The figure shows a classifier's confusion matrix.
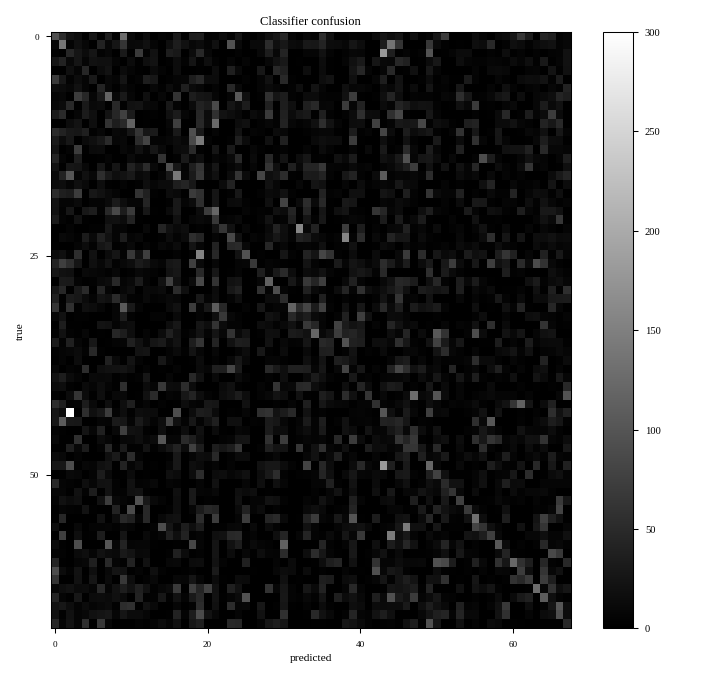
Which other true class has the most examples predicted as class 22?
32
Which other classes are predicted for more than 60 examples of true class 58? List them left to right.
3, 7, 18, 30
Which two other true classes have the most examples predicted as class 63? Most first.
26, 49
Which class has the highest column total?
19
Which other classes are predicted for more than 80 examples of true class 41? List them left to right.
47, 50, 67
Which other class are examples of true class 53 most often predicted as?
11
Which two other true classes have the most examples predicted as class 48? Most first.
10, 25
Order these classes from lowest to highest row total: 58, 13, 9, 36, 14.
36, 13, 14, 58, 9
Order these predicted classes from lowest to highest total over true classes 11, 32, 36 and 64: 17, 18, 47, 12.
17, 12, 47, 18
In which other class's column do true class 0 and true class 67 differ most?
9
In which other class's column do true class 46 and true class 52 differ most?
14
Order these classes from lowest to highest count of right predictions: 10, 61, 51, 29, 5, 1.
5, 51, 61, 29, 10, 1
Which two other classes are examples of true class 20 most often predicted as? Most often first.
21, 8
